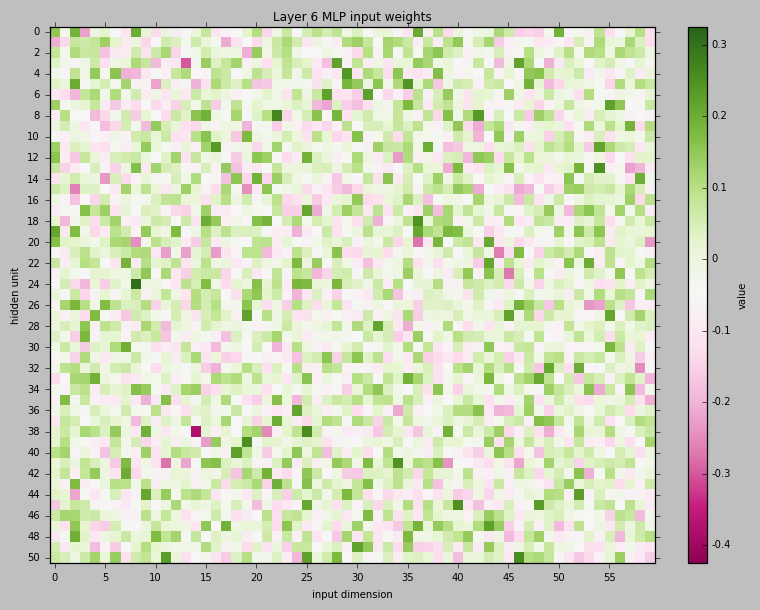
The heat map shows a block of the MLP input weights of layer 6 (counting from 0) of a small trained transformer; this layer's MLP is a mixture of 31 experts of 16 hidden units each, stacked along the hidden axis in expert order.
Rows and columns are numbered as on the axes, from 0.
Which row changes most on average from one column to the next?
8
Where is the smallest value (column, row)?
14, 38
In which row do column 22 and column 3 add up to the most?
29
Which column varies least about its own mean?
56
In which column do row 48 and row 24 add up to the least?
45
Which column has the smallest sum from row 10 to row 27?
13
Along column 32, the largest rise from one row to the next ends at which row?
28
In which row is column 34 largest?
41
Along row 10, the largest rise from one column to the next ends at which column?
19
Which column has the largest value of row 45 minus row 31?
40
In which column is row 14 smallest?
5
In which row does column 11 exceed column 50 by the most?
50
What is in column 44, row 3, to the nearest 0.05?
-0.2
